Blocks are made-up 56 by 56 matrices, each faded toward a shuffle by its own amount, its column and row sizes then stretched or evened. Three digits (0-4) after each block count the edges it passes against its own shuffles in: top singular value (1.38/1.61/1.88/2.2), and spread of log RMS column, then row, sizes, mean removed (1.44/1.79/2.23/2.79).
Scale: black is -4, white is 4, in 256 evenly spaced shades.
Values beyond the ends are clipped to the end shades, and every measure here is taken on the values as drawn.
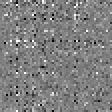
1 3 2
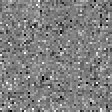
0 1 1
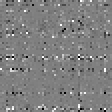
3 2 4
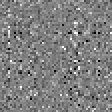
3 2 1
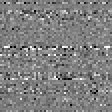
3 0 4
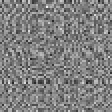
4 0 2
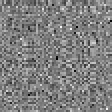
4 0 0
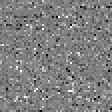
0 1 2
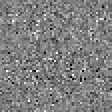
0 1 2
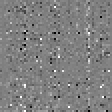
2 3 2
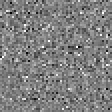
1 0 2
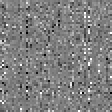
0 4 1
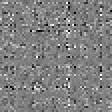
2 3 3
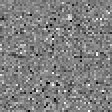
0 0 1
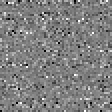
1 0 3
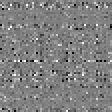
3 1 4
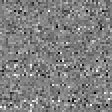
1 0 3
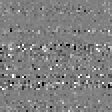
0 0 4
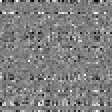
4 1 4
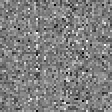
0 3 0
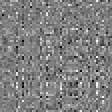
4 3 1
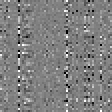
4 4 1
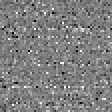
1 0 2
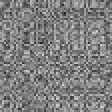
4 0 2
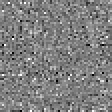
2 1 2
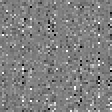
0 3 1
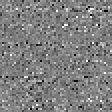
0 0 3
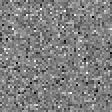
0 0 0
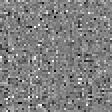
2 1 1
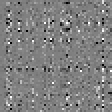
3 4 2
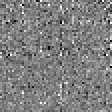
2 2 2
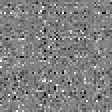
2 3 2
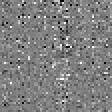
0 3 2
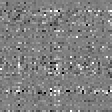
1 1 4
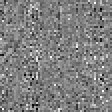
1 3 0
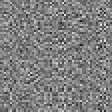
4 3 1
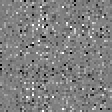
0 2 1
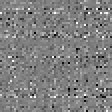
1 3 4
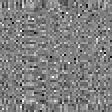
4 1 0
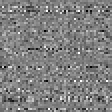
3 1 4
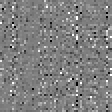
3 3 0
